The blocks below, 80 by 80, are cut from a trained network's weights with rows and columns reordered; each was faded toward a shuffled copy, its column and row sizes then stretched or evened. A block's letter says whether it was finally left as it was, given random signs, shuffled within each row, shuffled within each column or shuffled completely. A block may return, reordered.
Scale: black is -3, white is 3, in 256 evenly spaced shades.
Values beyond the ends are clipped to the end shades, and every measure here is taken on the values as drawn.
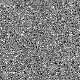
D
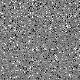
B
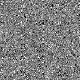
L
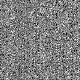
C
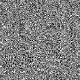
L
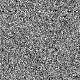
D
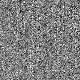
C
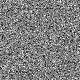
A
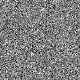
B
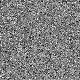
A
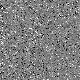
C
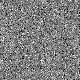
C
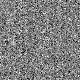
C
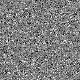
D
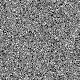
A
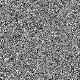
B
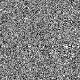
L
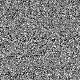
D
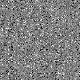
L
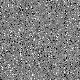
C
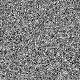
D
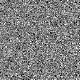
L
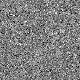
D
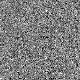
B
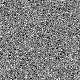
A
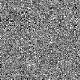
L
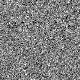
D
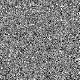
B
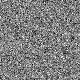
A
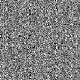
L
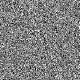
C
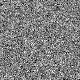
D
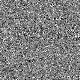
D
